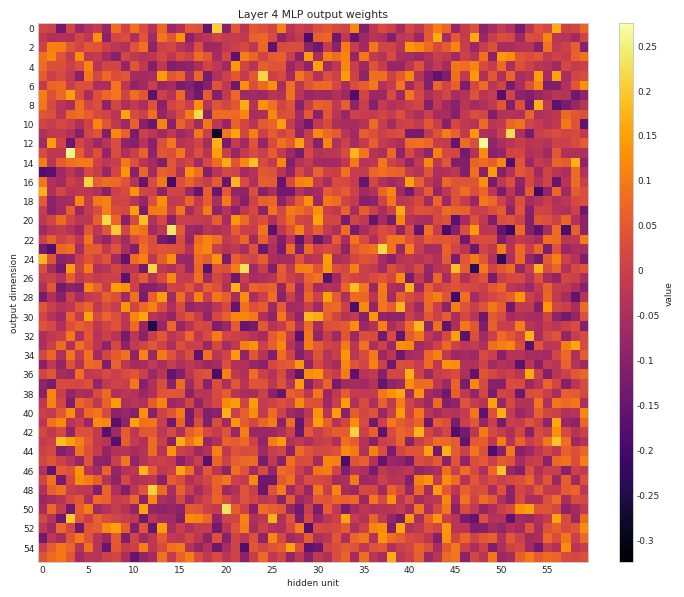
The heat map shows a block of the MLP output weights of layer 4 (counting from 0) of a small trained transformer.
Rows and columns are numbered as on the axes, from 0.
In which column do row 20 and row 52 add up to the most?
7
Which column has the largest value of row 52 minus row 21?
44
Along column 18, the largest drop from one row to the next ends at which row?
25
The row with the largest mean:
43
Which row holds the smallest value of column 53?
33
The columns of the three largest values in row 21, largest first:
14, 8, 47
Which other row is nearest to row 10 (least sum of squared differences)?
4
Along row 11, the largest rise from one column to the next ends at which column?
20
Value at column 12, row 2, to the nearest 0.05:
-0.1
